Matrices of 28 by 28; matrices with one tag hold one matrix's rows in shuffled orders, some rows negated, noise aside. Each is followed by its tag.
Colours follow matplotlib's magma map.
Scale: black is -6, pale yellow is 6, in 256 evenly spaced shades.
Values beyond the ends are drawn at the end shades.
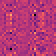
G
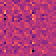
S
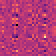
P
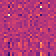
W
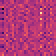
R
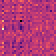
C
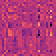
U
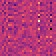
U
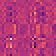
G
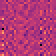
R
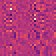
G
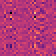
G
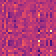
U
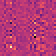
G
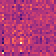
C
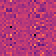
G
